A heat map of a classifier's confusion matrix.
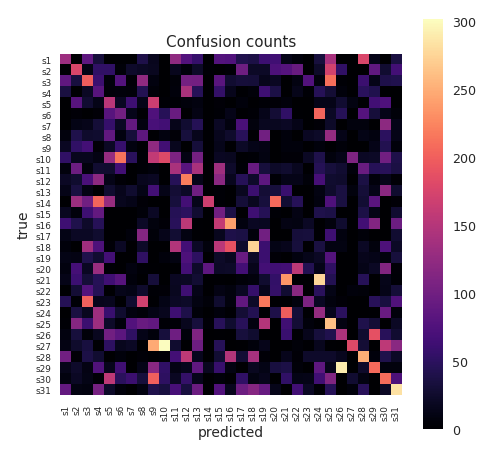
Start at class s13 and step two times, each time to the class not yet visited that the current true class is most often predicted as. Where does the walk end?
s9
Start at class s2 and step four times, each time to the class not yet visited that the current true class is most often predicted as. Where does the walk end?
s8
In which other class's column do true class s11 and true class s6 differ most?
s24
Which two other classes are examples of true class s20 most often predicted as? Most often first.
s22, s4
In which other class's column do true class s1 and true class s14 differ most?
s4
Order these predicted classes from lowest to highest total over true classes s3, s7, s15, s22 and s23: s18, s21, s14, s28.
s14, s21, s28, s18
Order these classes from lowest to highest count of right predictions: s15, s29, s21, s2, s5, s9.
s15, s9, s5, s2, s29, s21
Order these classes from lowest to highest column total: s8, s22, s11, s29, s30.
s22, s8, s29, s11, s30
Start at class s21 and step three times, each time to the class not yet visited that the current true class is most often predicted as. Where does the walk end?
s12
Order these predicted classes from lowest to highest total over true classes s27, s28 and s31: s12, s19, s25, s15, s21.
s21, s25, s19, s15, s12
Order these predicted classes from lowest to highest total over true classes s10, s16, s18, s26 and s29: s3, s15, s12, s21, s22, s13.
s22, s21, s3, s12, s13, s15
